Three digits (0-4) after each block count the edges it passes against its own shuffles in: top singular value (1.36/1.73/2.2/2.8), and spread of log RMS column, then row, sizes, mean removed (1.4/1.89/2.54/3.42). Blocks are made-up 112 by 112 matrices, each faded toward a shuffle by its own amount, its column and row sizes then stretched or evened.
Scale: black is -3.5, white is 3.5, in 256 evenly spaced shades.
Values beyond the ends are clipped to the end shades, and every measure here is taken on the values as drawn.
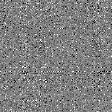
0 3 3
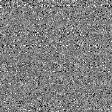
2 0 3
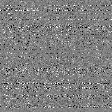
0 1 4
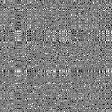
4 2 3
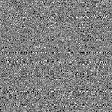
3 0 3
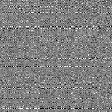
4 0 4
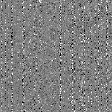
3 4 0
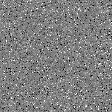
1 1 0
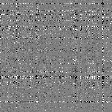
3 3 4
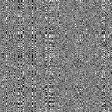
4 4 1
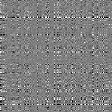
4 4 4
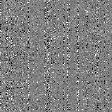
1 4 2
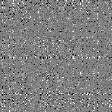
3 3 3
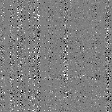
1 4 2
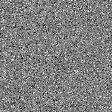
0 1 1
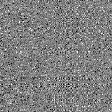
3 1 2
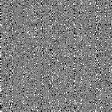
3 3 1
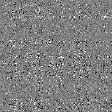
1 3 3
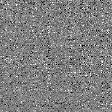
2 2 3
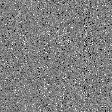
1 2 0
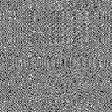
4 1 0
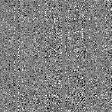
0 4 2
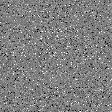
0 0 2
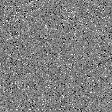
1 1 1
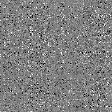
0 3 2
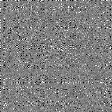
3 2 3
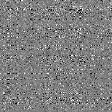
2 2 4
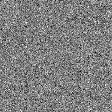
1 1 0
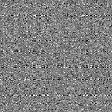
3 1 3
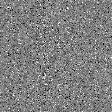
0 2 0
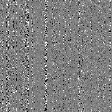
3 4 1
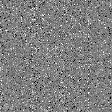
2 2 0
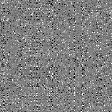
3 3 0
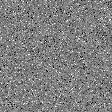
0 0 0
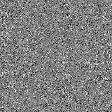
1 1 0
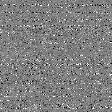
1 0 4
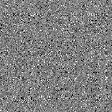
2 2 2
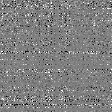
0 3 4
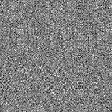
3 0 1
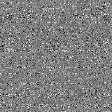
2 1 3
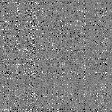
2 3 3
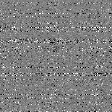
1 2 4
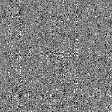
2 3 1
